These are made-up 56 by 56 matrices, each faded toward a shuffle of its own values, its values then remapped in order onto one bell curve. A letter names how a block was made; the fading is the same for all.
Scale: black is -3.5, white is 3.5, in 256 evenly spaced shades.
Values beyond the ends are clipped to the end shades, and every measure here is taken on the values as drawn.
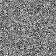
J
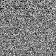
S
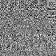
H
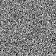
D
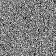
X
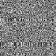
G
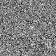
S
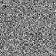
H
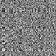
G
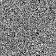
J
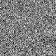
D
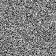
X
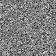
J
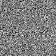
S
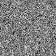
J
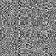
G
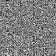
D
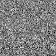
S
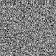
D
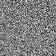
J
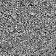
S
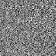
D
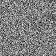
X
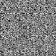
H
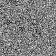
X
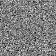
S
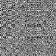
G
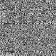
H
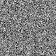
J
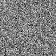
X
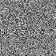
S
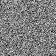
X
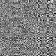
G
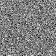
J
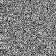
D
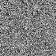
J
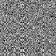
G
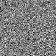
D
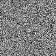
J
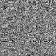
H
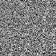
D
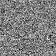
S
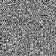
H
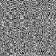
G
